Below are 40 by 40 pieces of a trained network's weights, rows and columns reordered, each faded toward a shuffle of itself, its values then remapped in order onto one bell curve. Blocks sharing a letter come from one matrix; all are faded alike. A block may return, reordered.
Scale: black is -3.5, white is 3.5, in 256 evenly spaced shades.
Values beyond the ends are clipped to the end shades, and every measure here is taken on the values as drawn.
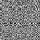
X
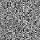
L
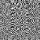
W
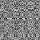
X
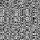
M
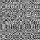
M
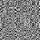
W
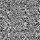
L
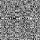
X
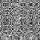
M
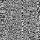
L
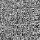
L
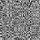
W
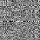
X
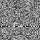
L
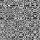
X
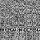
X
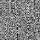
L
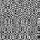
M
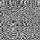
X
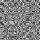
X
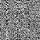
L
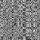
M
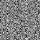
L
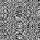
M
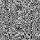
L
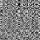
X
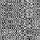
M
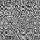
X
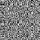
W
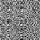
M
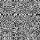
X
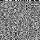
L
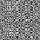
M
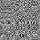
W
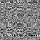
X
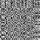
M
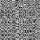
M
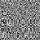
M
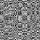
M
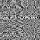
X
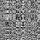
M
